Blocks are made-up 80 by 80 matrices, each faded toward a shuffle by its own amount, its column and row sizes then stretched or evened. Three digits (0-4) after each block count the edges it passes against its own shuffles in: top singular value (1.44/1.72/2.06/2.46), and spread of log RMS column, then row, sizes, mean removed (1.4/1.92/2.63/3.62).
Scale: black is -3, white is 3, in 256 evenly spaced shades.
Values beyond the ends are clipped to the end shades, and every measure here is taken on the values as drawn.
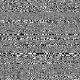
3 0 4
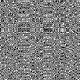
4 0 1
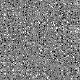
2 2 1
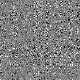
0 3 2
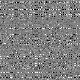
3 0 4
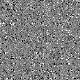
1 1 2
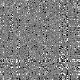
3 3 2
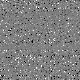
0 1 2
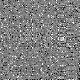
3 1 1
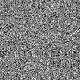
2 0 0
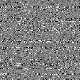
3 0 3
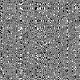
4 3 1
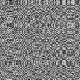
4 0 1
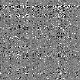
2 3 3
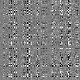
4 4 3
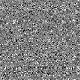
3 0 2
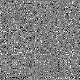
1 2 2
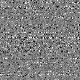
1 0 3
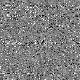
1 0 2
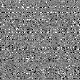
3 1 3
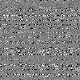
1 1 4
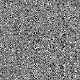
2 2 2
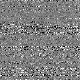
0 0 4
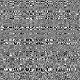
4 2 4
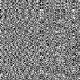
4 2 1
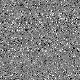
1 0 2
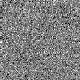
3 0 1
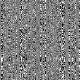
3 4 0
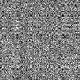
3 1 1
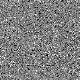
0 1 2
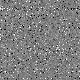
0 0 1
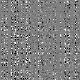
1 4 3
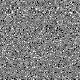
2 0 2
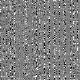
1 4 1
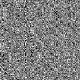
3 2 0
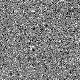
1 0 1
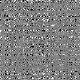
0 3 4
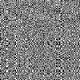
4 3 2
